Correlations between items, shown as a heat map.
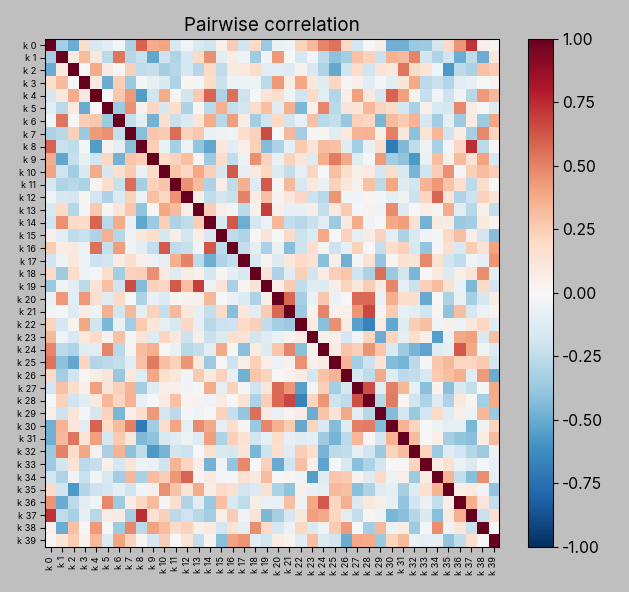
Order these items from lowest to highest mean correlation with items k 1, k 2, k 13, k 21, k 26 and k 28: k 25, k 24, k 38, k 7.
k 25, k 38, k 24, k 7
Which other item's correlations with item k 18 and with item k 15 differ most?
k 38
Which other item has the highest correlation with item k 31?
k 2
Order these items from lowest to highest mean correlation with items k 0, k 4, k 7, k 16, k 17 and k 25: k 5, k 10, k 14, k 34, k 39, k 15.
k 15, k 5, k 14, k 34, k 39, k 10
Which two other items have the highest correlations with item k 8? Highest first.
k 37, k 0
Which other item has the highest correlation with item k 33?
k 17
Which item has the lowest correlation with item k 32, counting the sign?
k 9
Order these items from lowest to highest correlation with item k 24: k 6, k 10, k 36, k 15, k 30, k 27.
k 6, k 30, k 10, k 27, k 15, k 36
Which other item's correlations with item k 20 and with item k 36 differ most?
k 1
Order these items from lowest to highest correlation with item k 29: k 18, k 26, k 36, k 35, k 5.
k 35, k 36, k 5, k 26, k 18
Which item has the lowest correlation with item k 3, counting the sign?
k 5
